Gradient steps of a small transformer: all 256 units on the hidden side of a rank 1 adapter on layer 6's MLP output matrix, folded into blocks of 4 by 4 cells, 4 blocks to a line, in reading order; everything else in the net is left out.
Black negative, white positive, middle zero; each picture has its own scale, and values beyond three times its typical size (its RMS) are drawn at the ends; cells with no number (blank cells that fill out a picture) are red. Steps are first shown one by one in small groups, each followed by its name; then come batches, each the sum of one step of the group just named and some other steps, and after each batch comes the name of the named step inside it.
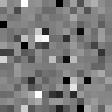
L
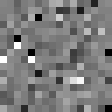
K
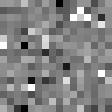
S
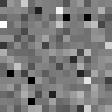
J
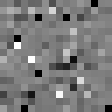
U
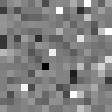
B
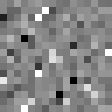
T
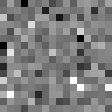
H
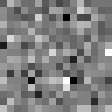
J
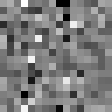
L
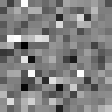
L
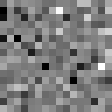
B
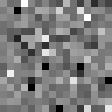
L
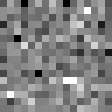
H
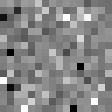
T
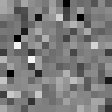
K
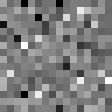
L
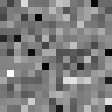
K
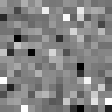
T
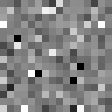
U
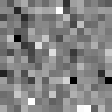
T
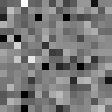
U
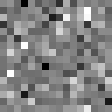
H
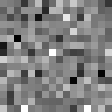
H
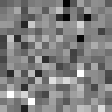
H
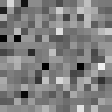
B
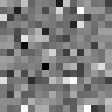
L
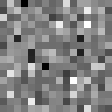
H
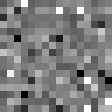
J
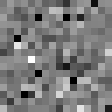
U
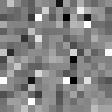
T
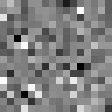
H
